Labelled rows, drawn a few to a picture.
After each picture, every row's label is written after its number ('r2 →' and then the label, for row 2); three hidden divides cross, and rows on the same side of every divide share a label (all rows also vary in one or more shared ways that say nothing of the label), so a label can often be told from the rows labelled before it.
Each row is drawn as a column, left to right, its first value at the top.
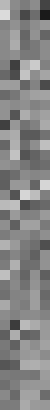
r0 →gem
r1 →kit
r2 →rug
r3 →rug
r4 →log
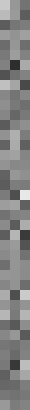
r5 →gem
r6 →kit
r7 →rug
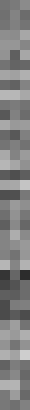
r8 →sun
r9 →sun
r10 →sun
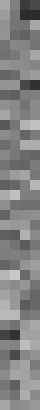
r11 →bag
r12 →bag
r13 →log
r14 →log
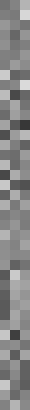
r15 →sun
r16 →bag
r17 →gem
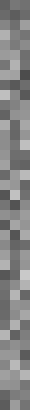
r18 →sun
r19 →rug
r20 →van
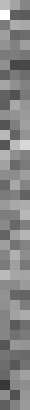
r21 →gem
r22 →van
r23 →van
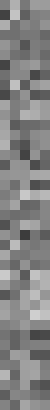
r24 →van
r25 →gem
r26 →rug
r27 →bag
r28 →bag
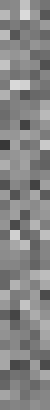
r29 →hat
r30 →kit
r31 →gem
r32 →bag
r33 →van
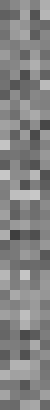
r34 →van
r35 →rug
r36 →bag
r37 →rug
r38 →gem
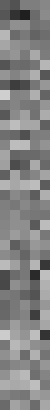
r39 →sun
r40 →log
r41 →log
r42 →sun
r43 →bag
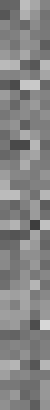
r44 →rug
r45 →rug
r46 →gem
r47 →kit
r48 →rug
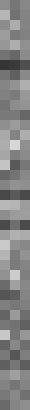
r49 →kit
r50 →van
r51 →kit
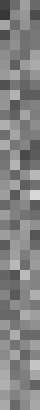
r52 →log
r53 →sun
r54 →bag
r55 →rug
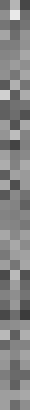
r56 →sun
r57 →gem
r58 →sun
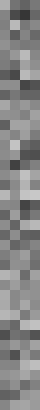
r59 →bag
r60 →van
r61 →rug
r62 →rug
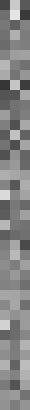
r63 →rug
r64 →gem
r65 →log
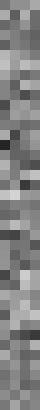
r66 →hat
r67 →rug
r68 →bag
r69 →bag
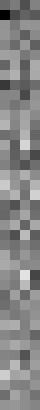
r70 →log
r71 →rug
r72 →van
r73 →rug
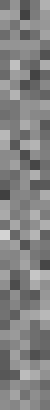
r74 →kit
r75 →hat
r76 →log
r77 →van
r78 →bag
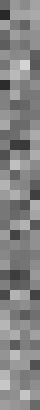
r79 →log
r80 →hat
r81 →hat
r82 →kit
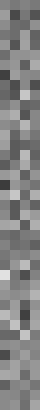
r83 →bag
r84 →rug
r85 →sun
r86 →rug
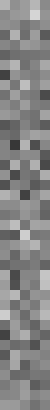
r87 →bag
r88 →hat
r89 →kit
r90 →gem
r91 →bag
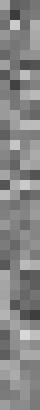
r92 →bag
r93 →log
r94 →sun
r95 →sun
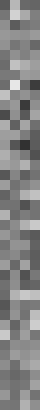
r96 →sun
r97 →gem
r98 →hat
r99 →rug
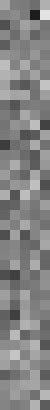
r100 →hat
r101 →sun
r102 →rug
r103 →log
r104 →gem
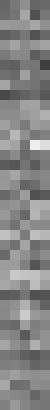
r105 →van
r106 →van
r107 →bag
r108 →van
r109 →van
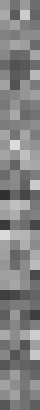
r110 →kit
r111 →van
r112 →kit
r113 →sun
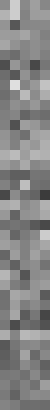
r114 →kit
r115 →gem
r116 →sun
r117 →kit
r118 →kit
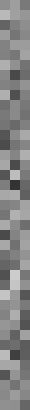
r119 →hat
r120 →bag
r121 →kit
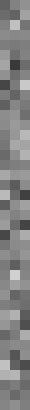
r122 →rug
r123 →van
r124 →kit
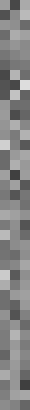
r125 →van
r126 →sun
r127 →gem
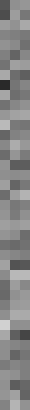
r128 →log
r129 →bag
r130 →bag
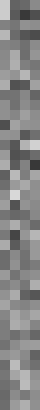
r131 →gem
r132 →rug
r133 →log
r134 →van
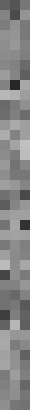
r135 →sun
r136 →log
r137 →kit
